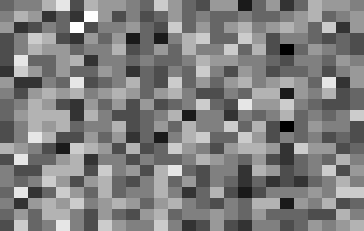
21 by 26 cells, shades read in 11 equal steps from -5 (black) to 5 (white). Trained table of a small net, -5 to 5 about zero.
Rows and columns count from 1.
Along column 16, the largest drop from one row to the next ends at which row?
19
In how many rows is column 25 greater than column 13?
7
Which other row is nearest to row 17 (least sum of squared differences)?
20
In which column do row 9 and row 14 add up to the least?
21
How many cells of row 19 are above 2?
1
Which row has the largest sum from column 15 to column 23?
10
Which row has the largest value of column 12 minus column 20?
17
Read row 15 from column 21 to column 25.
-3 -1 0 -1 2
